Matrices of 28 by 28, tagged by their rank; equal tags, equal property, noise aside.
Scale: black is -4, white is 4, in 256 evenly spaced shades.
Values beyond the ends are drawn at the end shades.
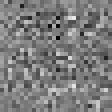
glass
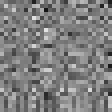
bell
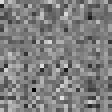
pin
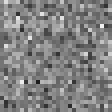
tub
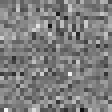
pin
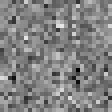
tub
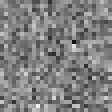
glass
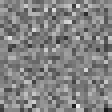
tub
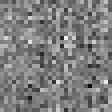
pin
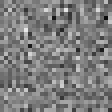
glass
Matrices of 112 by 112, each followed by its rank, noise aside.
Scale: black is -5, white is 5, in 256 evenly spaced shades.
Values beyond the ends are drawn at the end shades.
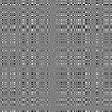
one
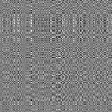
three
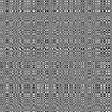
two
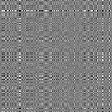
one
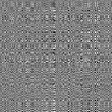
four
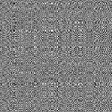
four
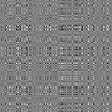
two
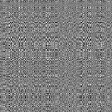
four
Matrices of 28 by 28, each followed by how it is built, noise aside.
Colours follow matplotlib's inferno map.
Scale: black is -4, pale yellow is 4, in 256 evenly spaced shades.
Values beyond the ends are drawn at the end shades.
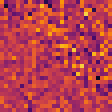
upper triangular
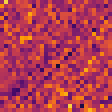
Hankel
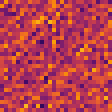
Hankel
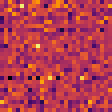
uneven rows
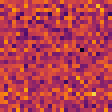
repeating columns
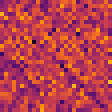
Toeplitz
